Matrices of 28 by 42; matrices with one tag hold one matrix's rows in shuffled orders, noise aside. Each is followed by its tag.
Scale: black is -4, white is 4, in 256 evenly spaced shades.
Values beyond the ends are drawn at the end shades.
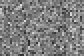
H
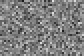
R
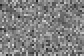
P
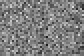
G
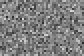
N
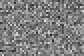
P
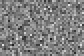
R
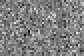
H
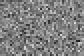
R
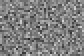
R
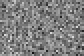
G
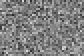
N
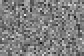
R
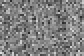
H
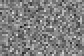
R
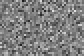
R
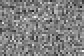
P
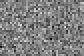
P
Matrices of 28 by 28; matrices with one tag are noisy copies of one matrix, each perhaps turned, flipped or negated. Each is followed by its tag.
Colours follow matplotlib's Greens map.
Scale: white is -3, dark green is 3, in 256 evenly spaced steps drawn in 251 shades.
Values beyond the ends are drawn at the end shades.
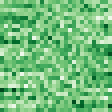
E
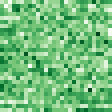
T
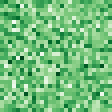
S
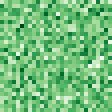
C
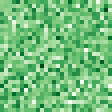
S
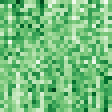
E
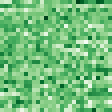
T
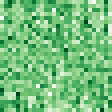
T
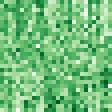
E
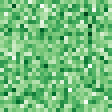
C
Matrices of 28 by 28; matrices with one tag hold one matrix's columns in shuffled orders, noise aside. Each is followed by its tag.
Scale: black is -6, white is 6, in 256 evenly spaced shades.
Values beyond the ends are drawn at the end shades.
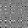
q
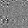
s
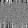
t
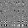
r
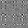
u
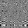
r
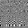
r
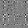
u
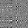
q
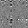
s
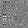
u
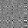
q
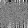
t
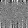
t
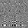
r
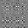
q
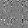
s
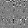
s
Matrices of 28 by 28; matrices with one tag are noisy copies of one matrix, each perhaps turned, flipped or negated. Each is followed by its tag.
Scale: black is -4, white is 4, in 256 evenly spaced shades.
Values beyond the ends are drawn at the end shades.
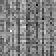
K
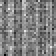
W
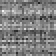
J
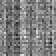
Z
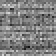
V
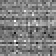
K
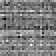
K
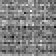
K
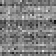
Z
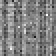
W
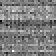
Z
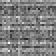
V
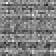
W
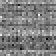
Z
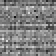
V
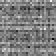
V
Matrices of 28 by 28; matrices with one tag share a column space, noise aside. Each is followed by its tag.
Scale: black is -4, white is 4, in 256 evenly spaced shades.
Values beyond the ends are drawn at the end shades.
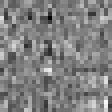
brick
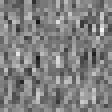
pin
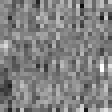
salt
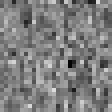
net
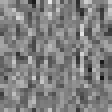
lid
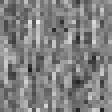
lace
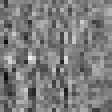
lace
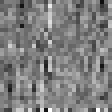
salt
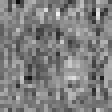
lid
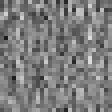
lid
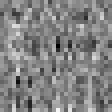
brick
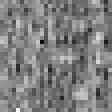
lace
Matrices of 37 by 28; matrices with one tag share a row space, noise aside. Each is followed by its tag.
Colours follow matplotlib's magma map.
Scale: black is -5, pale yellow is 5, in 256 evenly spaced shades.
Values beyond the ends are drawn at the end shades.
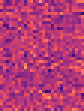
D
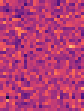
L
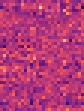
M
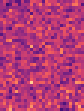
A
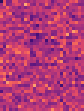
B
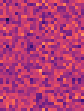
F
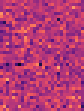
L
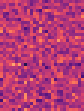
D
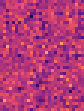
F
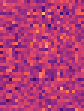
A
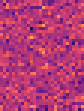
F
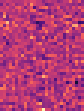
F
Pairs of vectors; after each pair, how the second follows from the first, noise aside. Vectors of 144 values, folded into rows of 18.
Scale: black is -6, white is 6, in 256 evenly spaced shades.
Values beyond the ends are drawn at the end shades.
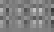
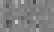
wrapped around, partly zeroed.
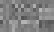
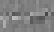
wrapped around, partly zeroed.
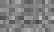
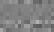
wrapped around, partly zeroed.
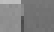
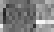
wrapped around, scaled up.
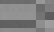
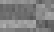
negated.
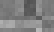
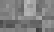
negated.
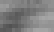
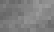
reversed, negated, shrunk.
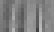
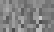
sign-scrambled.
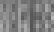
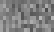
sign-scrambled.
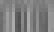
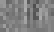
reversed, partly zeroed.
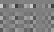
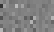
negated, partly zeroed.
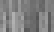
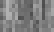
wrapped around.
